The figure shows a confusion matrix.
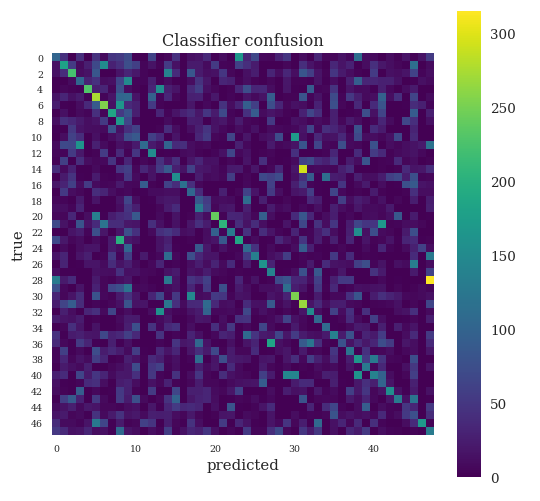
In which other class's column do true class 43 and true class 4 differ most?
13
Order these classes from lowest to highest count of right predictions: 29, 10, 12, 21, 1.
10, 29, 12, 1, 21
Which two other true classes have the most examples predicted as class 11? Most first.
16, 46
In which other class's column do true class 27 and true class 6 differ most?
8
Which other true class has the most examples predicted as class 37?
35
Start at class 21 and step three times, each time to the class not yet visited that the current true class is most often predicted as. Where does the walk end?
45
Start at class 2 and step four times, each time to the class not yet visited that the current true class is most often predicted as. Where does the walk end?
18
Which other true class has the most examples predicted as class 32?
36
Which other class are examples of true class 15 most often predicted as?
34
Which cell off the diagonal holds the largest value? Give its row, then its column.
28, 47
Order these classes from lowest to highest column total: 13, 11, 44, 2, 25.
11, 44, 25, 13, 2
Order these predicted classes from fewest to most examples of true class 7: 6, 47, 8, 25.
6, 47, 8, 25
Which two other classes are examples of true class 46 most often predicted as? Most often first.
5, 33
